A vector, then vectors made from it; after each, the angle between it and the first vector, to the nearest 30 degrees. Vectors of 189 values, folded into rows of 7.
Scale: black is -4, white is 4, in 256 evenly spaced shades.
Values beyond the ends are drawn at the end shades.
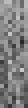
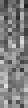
150 degrees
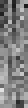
120 degrees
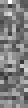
90 degrees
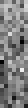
30 degrees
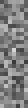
90 degrees
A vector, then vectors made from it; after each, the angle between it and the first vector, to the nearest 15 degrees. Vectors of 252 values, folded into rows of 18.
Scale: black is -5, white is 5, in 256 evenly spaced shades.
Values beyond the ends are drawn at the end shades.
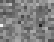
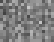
60 degrees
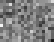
30 degrees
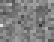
15 degrees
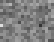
15 degrees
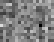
30 degrees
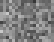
105 degrees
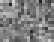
135 degrees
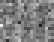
30 degrees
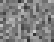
60 degrees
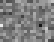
30 degrees
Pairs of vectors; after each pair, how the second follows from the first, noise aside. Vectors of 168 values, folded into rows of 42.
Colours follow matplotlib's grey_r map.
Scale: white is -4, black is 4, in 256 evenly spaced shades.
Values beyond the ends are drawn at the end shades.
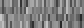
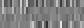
negated, partly zeroed.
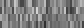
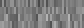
reversed, shrunk.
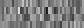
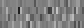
negated, partly zeroed.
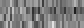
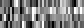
negated, scaled up.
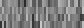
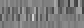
negated, partly zeroed.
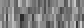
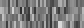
wrapped around, negated.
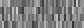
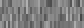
reversed, shrunk.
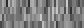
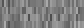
wrapped around, shrunk.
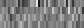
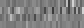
negated, partly zeroed.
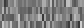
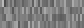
reversed, shrunk.
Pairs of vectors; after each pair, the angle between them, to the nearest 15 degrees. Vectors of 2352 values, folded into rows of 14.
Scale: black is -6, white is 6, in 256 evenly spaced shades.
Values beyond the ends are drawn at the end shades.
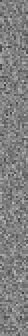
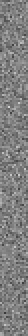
60 degrees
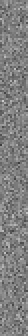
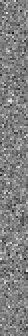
75 degrees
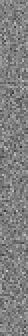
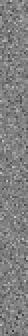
75 degrees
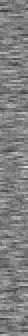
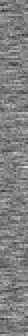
30 degrees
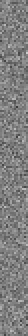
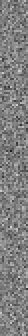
75 degrees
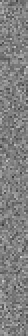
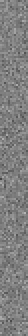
90 degrees
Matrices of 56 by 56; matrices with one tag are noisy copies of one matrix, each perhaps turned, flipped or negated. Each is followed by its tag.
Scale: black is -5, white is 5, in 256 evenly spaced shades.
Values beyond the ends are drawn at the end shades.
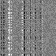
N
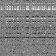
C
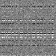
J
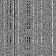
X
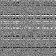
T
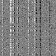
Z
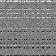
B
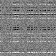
X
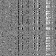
C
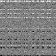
B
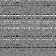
T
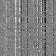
Z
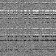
Z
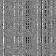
X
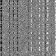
B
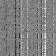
Z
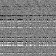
Z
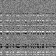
N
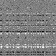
N
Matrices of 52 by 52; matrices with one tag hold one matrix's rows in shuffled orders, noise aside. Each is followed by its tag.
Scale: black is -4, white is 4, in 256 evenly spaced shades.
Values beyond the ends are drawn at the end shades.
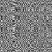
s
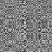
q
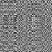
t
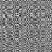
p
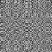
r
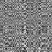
q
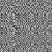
s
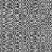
p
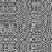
t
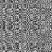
p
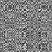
q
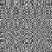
r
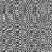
p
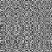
r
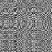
t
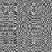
t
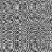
p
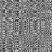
p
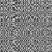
s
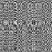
t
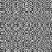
r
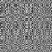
r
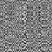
q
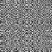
r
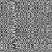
s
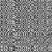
s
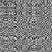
t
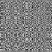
r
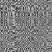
s
